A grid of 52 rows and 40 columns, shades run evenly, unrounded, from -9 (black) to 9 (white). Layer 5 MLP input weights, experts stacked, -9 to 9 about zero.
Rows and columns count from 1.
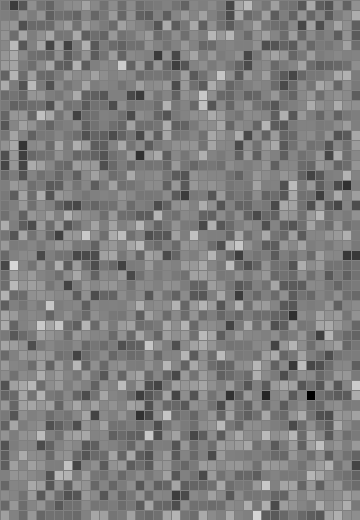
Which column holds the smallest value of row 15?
3
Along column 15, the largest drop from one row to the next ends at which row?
47
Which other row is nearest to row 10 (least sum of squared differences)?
28
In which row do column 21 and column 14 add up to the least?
50
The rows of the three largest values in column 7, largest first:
33, 48, 27
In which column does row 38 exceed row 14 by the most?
16
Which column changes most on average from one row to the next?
9
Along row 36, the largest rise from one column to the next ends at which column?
25
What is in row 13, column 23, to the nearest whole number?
1
